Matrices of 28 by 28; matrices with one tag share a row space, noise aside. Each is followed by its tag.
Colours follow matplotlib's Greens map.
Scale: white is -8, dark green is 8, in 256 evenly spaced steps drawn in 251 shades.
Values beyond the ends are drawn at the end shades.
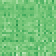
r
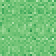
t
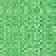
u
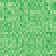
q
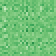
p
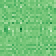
q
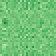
p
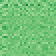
p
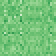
q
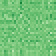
q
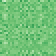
p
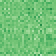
u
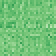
q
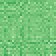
q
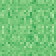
t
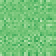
u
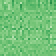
q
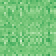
q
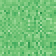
u
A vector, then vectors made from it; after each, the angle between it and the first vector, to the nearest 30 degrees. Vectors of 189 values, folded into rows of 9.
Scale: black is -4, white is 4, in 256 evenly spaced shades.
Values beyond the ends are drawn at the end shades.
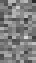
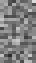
150 degrees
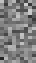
90 degrees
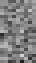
120 degrees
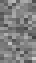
30 degrees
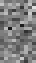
90 degrees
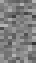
120 degrees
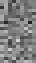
120 degrees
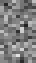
90 degrees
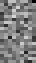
30 degrees
